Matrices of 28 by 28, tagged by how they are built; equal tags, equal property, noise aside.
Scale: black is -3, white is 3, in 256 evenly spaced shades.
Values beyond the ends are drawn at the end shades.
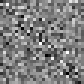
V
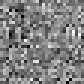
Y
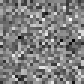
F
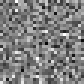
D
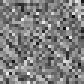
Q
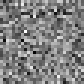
D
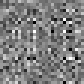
Y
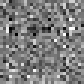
Y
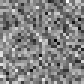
Q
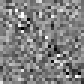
V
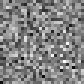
D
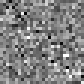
V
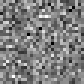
D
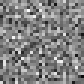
D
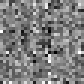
Y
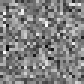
F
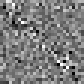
V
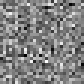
Y
